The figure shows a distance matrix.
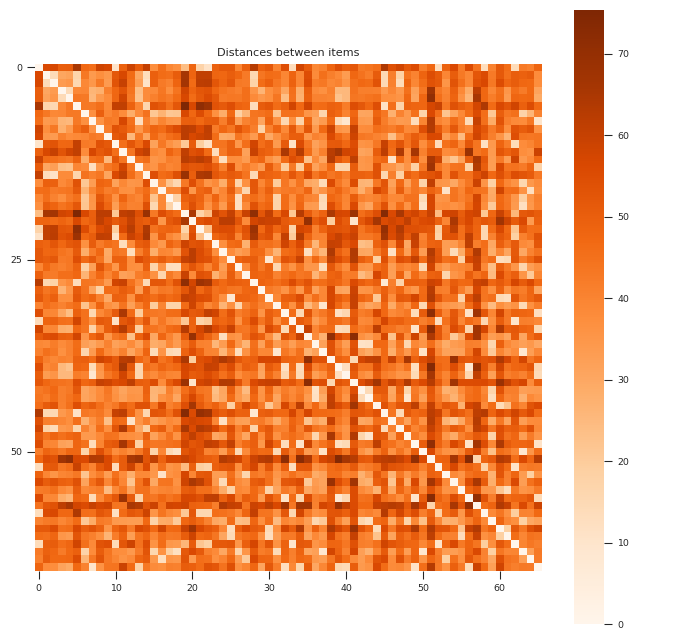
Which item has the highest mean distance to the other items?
51
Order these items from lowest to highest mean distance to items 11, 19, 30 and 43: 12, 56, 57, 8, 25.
25, 12, 8, 57, 56
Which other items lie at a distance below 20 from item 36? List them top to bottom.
42, 43, 48, 59
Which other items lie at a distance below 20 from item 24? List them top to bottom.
12, 35, 46, 54
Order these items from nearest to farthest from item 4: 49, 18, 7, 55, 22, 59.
7, 49, 55, 59, 18, 22
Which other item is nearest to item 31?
37
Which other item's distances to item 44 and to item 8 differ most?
60
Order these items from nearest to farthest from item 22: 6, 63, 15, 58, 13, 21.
58, 21, 15, 63, 6, 13
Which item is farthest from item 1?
19
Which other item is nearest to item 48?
43
